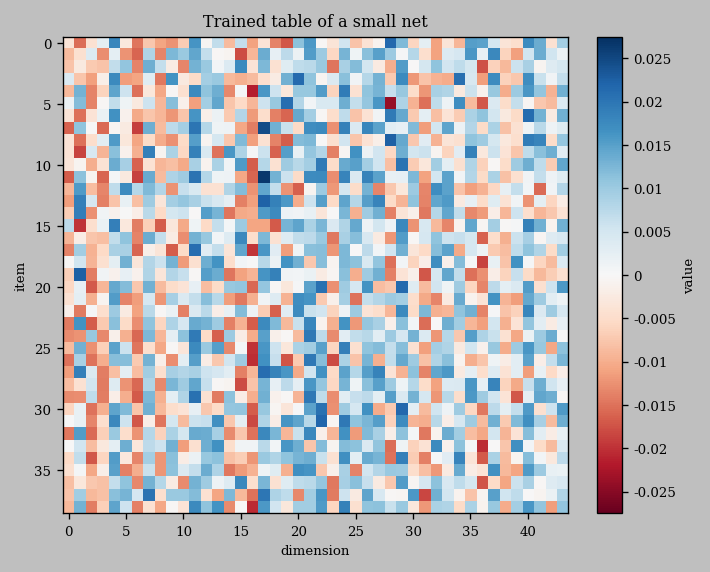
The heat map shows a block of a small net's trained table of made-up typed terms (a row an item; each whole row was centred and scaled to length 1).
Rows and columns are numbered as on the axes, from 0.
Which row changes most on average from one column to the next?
26
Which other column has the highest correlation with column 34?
9
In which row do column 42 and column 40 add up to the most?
22
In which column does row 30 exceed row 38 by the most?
14
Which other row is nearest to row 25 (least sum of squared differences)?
4
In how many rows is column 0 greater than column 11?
5
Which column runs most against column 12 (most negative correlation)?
38
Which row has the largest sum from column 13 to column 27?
31
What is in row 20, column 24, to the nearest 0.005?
0.01
